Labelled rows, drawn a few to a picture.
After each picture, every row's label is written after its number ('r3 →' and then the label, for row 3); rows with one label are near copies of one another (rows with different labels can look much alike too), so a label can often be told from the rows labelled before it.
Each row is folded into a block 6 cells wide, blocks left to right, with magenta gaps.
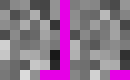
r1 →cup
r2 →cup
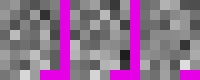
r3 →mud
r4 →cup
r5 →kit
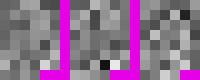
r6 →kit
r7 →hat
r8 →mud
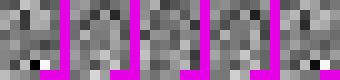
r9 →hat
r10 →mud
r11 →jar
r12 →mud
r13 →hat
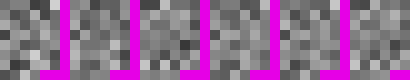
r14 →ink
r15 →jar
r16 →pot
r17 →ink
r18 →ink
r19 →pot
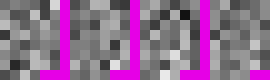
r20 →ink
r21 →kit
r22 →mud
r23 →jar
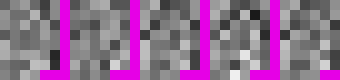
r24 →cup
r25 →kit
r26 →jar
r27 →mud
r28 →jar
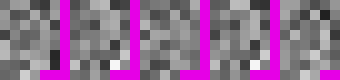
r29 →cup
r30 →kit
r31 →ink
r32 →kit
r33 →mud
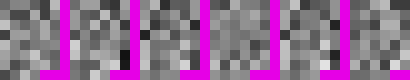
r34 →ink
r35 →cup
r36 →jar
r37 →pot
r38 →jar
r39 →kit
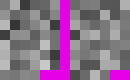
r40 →jar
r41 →ink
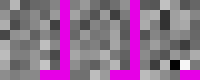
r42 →jar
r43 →mud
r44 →hat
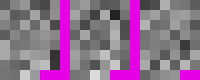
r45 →cup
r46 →mud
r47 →pot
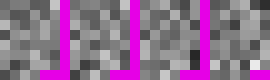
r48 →ink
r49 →ink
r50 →cup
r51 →kit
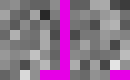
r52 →mud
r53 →kit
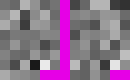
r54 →hat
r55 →kit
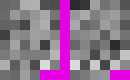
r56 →kit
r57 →pot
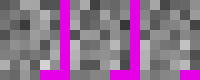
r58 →kit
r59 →jar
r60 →jar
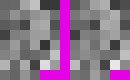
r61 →kit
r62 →kit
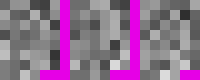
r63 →cup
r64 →kit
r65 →mud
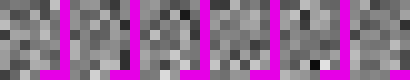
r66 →ink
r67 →cup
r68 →mud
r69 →pot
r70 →hat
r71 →jar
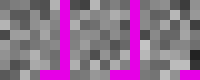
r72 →ink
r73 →pot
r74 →cup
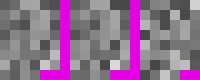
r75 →kit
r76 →kit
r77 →ink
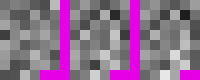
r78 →ink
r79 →mud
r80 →mud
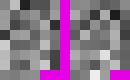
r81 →jar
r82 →mud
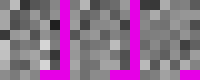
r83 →jar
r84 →jar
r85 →pot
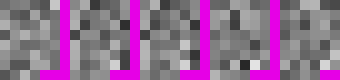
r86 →ink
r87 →jar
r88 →jar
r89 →hat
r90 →kit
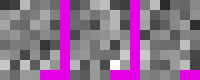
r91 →pot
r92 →kit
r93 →jar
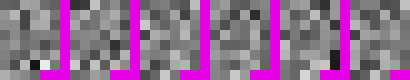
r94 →hat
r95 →pot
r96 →ink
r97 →mud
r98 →cup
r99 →ink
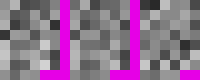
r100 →jar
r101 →jar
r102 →pot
